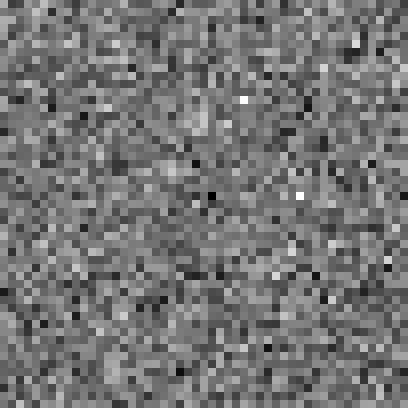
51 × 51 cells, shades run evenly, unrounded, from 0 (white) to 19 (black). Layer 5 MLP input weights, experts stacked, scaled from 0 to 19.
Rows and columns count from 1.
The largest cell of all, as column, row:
27, 25
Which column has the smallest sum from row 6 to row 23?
5
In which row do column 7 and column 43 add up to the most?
14
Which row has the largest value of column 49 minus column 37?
32
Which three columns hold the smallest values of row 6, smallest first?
45, 15, 9
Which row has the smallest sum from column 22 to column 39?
22
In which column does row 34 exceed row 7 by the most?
49
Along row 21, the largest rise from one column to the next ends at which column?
47
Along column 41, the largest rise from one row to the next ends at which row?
44
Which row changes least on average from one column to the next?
26
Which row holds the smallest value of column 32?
10
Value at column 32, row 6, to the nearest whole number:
12
